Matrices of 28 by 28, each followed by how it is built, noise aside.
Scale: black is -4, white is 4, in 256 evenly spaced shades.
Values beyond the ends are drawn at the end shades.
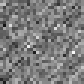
Hankel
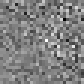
upper triangular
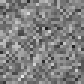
Hankel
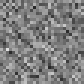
Toeplitz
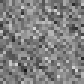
Toeplitz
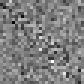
banded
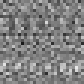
repeating columns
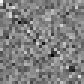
banded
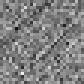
Hankel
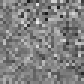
upper triangular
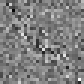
banded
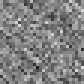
Toeplitz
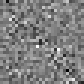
banded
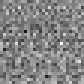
repeating columns
